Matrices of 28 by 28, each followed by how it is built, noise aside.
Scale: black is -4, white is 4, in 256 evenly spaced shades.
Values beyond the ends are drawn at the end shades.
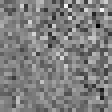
upper triangular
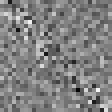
banded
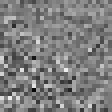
lower triangular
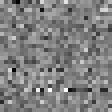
uneven rows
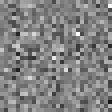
low rank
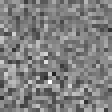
lower triangular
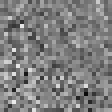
lower triangular
